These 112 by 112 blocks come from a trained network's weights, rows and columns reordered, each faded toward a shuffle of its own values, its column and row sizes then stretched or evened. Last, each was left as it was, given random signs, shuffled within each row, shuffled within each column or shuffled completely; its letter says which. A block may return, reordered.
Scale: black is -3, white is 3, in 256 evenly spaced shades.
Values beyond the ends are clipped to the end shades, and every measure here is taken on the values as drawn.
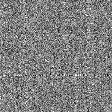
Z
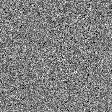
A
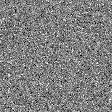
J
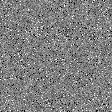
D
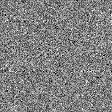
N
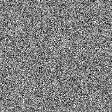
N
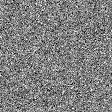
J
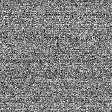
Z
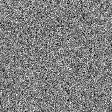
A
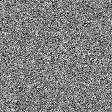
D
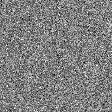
A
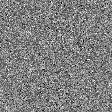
A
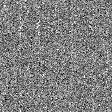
A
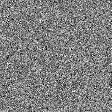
N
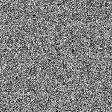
N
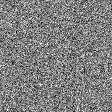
D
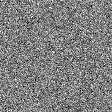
A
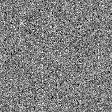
A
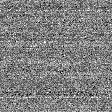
D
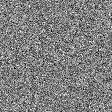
J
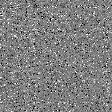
Z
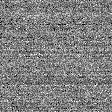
D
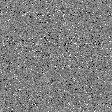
D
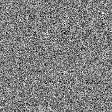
N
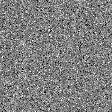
A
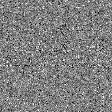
N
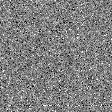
D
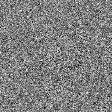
N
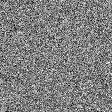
J
